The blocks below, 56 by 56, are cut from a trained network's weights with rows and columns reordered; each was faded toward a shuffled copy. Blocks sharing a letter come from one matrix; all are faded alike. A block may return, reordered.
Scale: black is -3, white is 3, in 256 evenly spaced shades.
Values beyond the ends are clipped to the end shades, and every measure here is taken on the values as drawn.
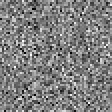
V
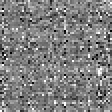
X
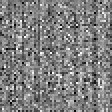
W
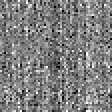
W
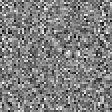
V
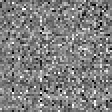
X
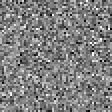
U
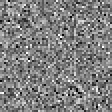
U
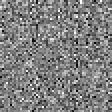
V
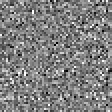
U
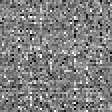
X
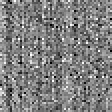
W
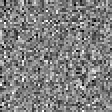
V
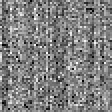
W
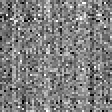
W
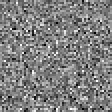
U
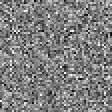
V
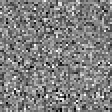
U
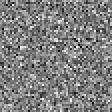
U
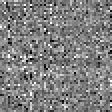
X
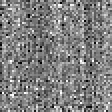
W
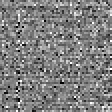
X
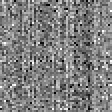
W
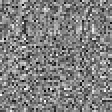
V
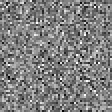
V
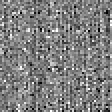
W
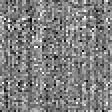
W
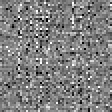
X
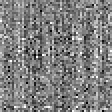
W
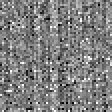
W
